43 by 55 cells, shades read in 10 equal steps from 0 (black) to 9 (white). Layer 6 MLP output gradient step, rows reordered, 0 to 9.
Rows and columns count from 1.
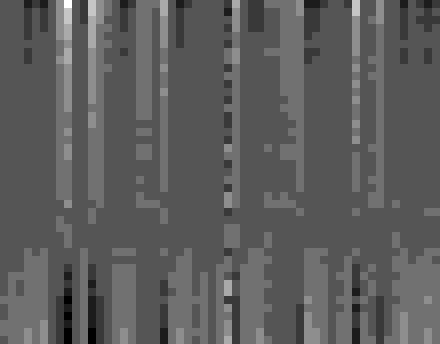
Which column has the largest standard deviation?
9
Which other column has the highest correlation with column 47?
29
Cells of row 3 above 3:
14
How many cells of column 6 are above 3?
12
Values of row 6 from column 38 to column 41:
4 3 3 3
